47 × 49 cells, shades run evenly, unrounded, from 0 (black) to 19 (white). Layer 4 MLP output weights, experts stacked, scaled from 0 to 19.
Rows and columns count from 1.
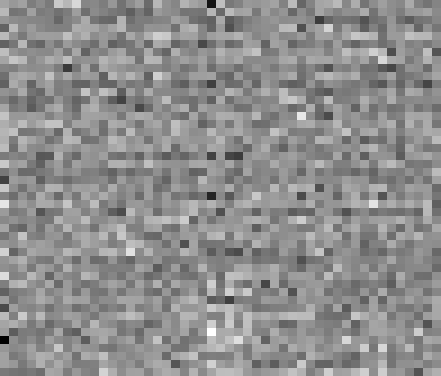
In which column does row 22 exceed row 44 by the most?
49
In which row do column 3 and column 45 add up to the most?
30
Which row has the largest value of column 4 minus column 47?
35
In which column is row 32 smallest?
27
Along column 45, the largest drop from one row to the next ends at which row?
29
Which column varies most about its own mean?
24
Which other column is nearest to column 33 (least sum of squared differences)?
40
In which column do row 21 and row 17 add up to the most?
1
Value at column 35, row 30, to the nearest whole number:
14
